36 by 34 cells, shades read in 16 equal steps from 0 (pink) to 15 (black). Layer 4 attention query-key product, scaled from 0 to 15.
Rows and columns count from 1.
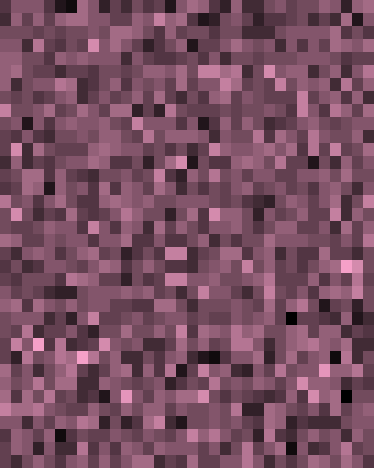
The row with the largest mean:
1
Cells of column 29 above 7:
18
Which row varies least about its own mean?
5
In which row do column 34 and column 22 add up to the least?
6
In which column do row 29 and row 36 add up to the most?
17
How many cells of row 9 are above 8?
12
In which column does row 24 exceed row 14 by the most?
30
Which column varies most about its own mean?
32
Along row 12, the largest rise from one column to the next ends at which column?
3
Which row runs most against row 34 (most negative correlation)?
28
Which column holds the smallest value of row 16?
34
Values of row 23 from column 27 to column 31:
9 7 10 6 5
